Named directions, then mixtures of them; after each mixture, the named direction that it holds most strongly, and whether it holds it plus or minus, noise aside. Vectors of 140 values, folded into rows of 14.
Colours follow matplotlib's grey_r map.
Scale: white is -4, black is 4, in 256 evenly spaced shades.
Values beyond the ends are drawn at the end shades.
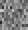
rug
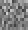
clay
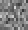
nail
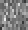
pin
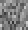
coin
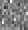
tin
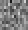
nail, plus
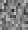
rug, minus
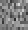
tin, minus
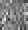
pin, plus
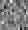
tin, plus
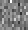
tin, plus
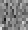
pin, minus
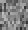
coin, minus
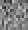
clay, minus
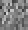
clay, plus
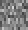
nail, minus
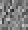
clay, minus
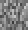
coin, plus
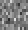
tin, plus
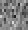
coin, minus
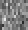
pin, plus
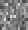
pin, plus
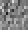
clay, minus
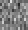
tin, plus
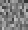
clay, minus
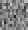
clay, plus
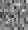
nail, minus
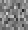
nail, plus
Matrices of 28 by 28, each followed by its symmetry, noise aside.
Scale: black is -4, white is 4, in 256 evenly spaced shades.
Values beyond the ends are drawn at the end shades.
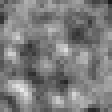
symmetric across the other diagonal.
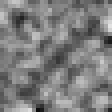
symmetric.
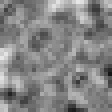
symmetric.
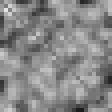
symmetric.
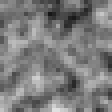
no symmetry.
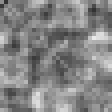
symmetric.
